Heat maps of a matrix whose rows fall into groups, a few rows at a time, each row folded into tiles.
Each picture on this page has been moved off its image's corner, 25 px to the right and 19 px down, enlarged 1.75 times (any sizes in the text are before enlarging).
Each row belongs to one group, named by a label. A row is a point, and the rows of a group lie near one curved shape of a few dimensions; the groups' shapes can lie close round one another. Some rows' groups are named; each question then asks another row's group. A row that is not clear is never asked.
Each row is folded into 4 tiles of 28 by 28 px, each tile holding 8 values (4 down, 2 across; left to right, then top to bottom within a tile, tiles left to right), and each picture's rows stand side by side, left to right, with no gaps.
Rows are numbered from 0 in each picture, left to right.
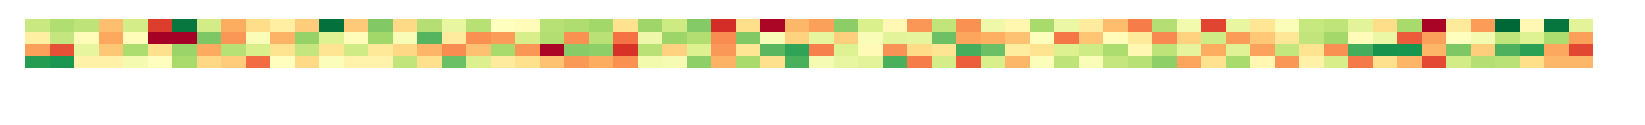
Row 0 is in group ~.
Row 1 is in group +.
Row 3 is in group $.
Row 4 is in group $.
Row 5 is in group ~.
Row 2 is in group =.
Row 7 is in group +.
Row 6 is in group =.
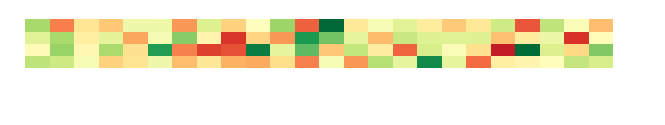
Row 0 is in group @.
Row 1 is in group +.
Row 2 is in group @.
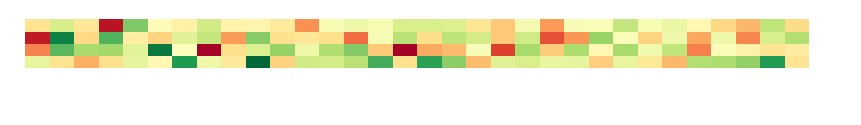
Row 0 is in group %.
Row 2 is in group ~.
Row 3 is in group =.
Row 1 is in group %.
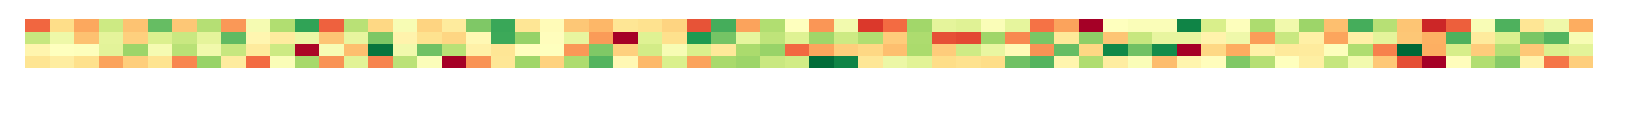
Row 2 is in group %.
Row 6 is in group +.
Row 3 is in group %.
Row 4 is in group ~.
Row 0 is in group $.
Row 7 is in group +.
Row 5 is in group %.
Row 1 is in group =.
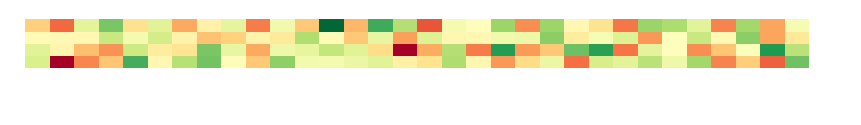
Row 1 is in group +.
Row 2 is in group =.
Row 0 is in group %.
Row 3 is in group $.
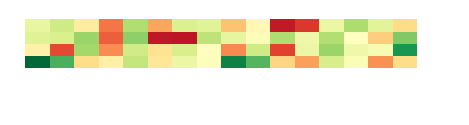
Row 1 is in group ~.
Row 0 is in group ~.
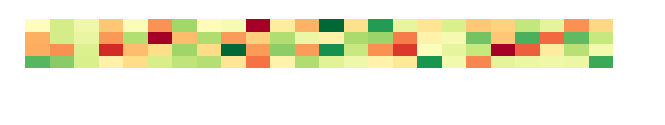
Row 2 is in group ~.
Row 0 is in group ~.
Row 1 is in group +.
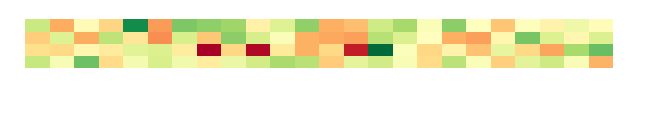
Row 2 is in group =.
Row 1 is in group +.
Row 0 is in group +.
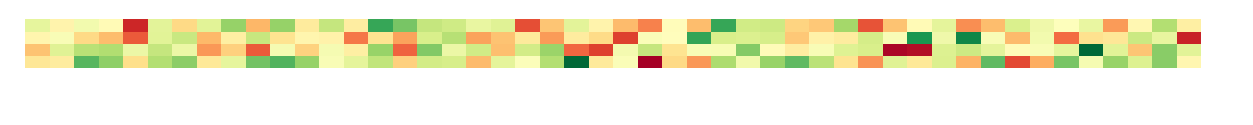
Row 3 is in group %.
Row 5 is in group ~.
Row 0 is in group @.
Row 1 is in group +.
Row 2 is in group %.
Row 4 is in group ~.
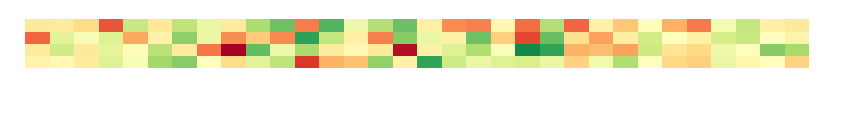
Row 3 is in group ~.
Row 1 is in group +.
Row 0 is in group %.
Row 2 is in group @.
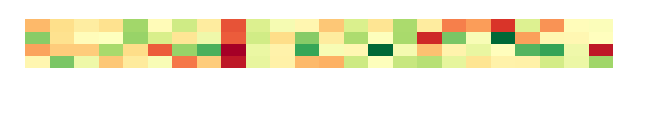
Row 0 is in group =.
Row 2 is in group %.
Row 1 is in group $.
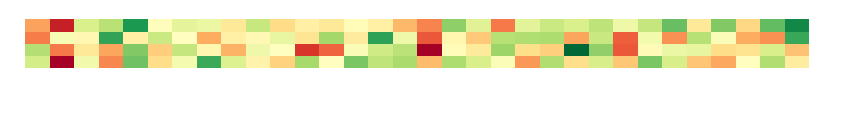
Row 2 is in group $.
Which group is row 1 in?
~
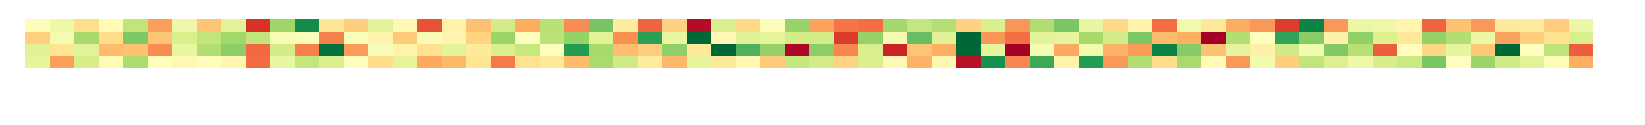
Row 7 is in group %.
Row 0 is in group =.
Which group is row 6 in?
%
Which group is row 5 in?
$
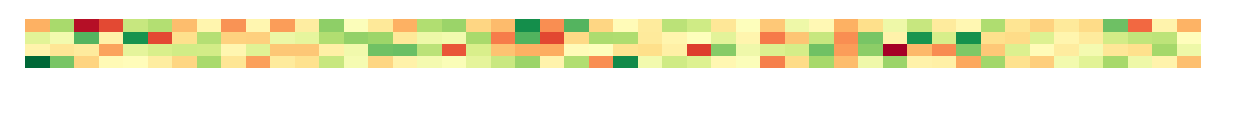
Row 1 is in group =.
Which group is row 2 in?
=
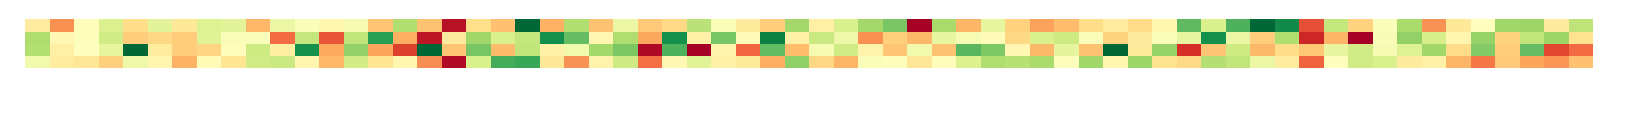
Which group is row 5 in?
%
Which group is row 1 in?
@
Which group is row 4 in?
=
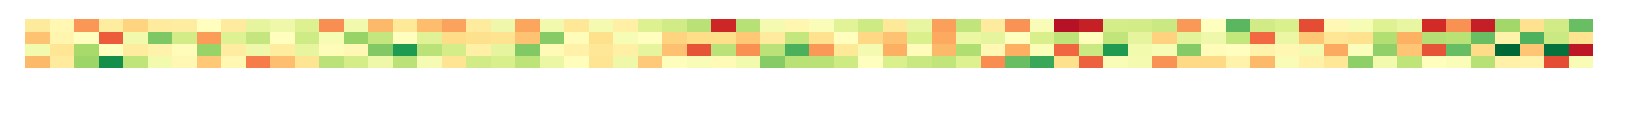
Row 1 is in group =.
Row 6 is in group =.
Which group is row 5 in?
~
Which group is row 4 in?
~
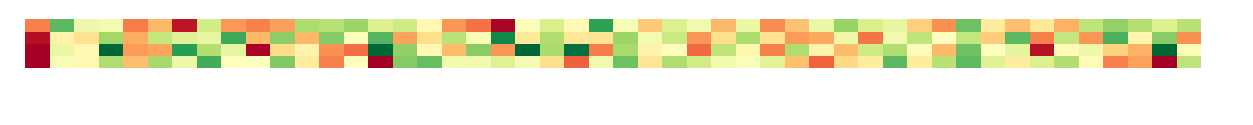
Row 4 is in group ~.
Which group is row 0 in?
$
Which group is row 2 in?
%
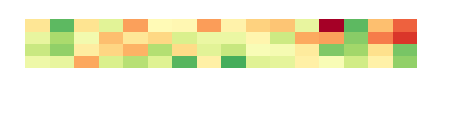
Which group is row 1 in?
@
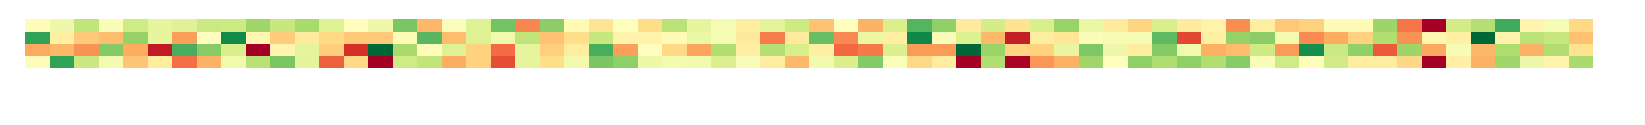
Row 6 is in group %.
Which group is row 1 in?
=
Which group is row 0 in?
=
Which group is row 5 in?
~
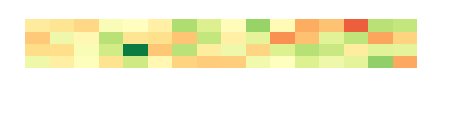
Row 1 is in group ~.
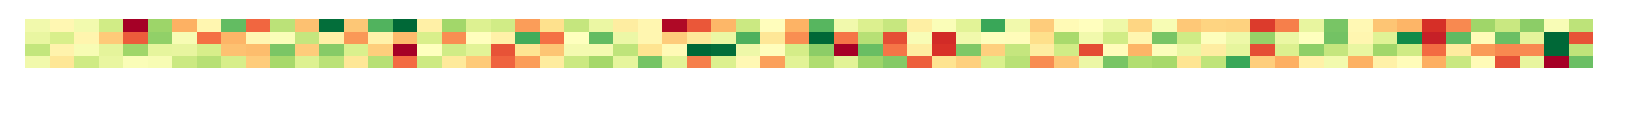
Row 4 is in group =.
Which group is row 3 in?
~
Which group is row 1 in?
+
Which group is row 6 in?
~
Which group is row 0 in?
@
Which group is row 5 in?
=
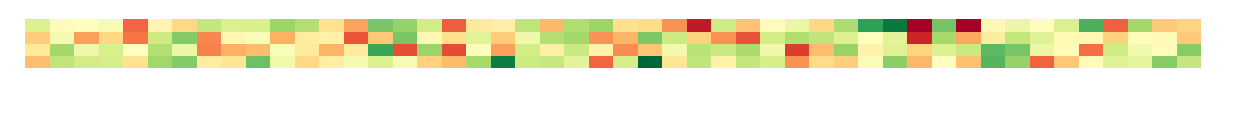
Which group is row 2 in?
+
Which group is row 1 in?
+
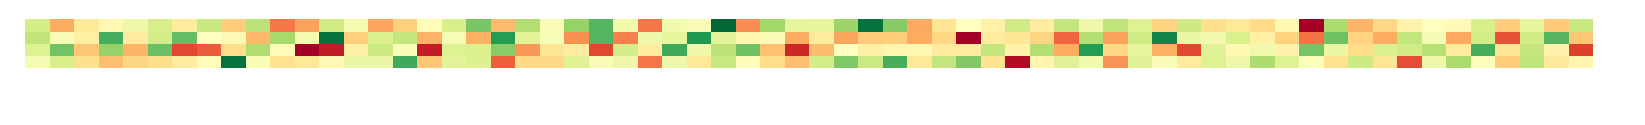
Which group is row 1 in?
~
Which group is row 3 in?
+
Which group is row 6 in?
@
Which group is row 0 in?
@
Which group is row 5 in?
@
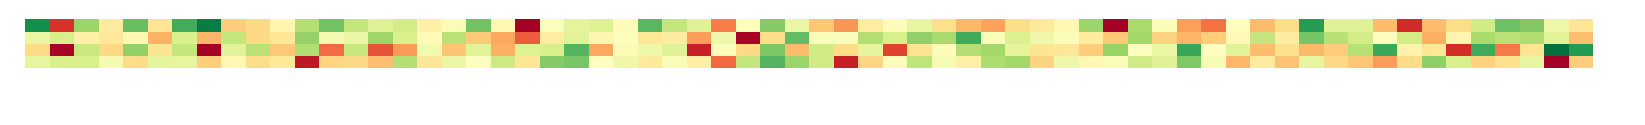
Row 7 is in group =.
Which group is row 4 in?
=
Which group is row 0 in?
+
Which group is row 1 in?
@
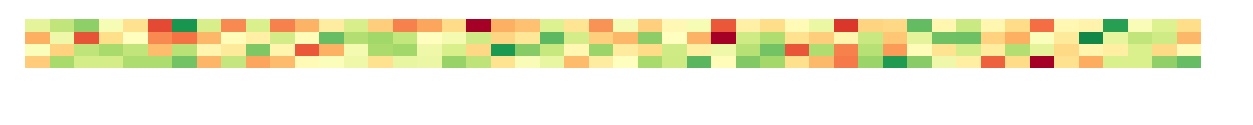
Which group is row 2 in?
~
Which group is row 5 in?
%
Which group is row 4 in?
+
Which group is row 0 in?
~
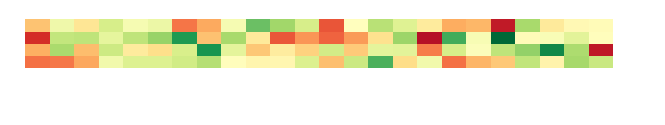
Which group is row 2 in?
%
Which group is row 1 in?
=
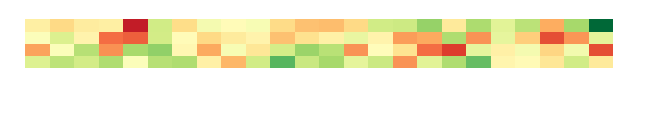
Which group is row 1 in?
~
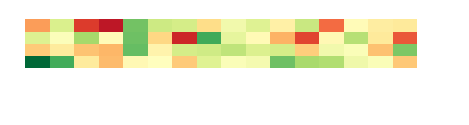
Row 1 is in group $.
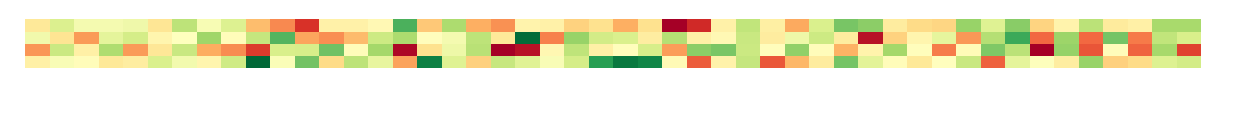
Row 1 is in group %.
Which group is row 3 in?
~
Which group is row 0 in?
+
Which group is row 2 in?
~
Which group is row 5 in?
=
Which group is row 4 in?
=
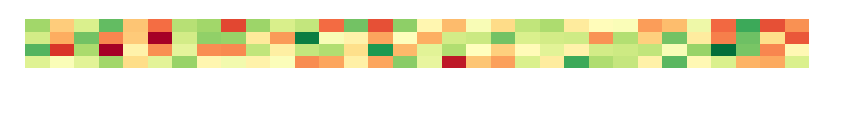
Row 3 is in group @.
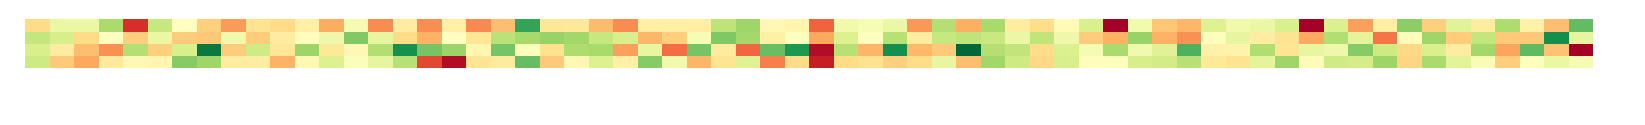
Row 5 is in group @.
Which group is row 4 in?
$
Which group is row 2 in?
+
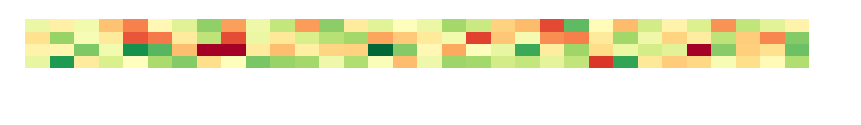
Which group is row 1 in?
$
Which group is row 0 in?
%
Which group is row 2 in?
~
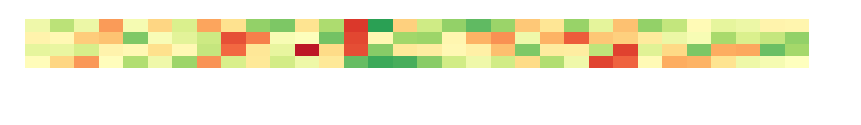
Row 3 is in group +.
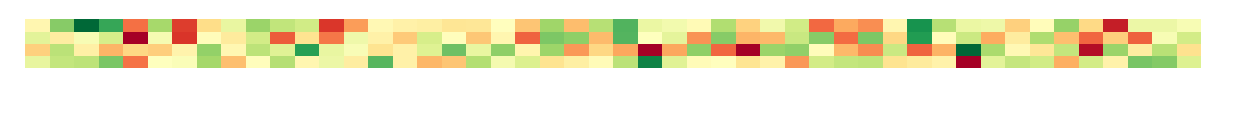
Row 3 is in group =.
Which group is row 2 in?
@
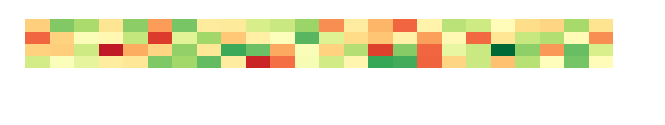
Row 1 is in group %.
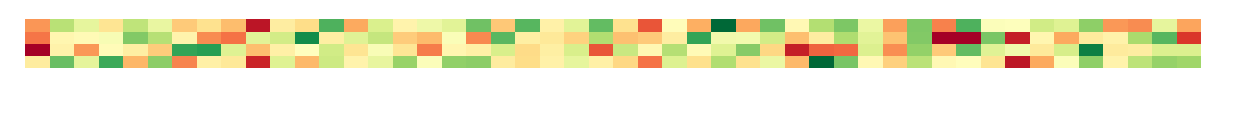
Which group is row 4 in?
~
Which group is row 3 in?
+
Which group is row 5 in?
~
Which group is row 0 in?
$
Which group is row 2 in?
+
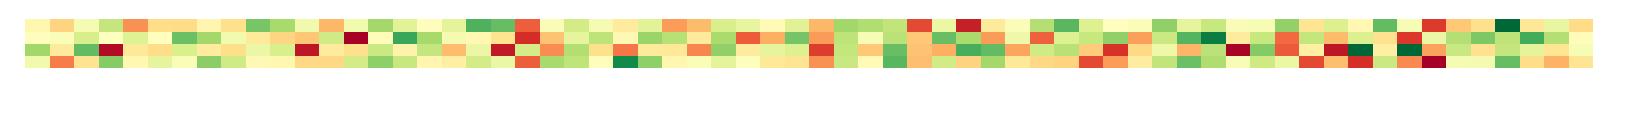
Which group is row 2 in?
=
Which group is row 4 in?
$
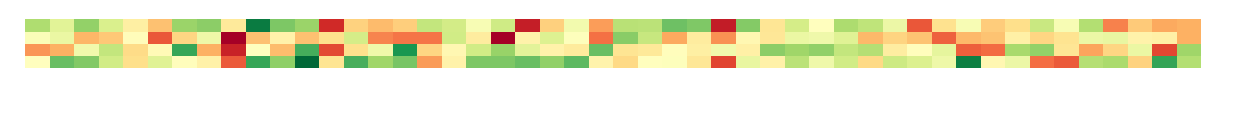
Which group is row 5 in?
%
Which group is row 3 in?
=
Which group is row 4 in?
%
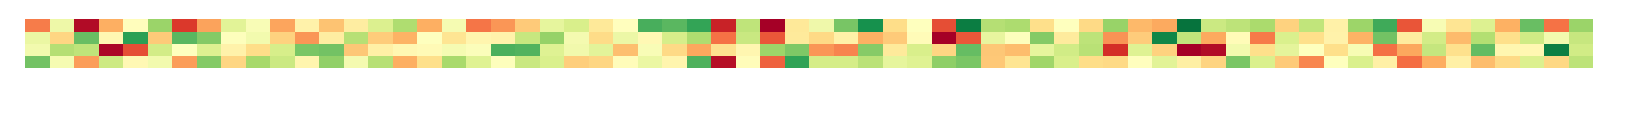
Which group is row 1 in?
~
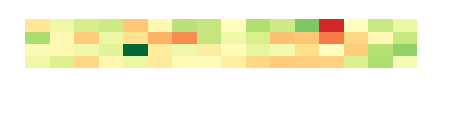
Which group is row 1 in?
=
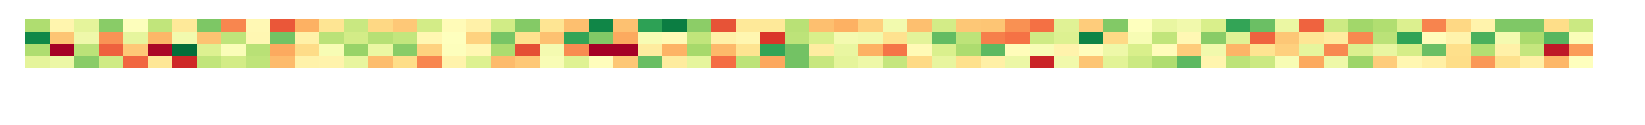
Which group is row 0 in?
=
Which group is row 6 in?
=
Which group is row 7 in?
@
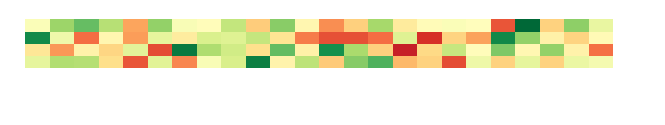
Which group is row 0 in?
=
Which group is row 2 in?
+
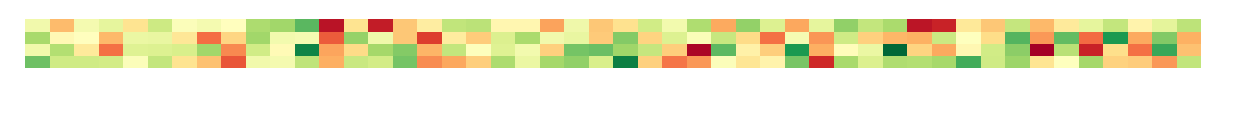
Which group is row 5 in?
=
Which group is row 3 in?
@
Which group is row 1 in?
$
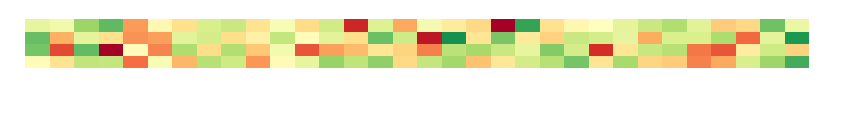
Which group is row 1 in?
=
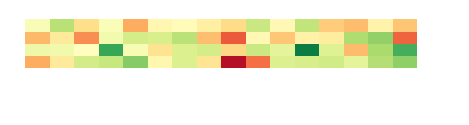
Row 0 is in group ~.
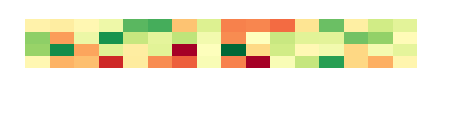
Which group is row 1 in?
+
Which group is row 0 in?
@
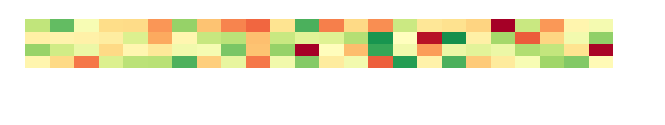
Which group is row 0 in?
=
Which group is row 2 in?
%
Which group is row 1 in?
=
